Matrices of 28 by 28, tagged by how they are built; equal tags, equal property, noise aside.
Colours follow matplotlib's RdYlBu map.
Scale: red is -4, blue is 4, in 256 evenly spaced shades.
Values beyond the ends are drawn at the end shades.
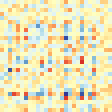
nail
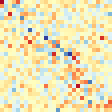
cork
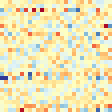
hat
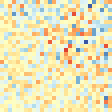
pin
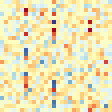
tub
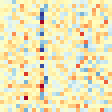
tub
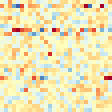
hat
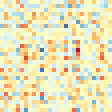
nail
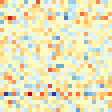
hat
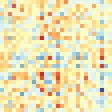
nail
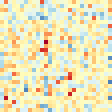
tub
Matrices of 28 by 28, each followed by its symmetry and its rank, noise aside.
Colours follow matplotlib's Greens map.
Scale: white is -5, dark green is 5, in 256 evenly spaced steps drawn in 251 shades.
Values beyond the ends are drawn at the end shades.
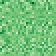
no symmetry, rank four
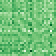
antisymmetric, rank four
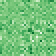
symmetric, rank five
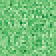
no symmetry, rank six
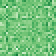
no symmetry, rank four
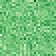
antisymmetric, rank six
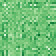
symmetric, rank four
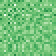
symmetric, rank four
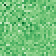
symmetric, rank five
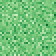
no symmetry, rank six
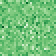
no symmetry, rank six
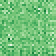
antisymmetric, rank six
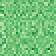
no symmetry, rank five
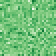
no symmetry, rank six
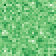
symmetric, rank five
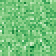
no symmetry, rank four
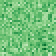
no symmetry, rank five
